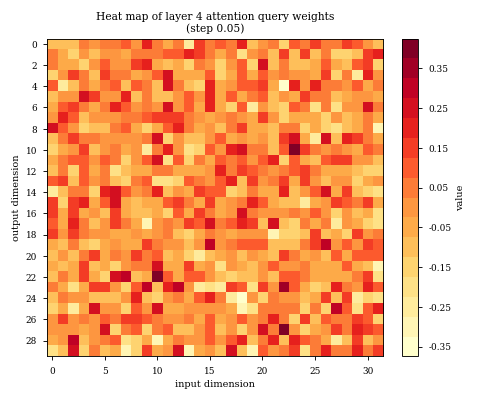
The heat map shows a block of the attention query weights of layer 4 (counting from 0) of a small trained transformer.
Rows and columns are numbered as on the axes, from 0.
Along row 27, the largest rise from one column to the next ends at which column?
22
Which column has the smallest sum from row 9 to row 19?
31
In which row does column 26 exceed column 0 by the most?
14
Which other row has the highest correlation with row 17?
16
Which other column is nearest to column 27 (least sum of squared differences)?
4
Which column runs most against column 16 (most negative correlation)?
30
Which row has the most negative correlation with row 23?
17
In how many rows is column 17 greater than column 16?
20
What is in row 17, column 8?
-0.05
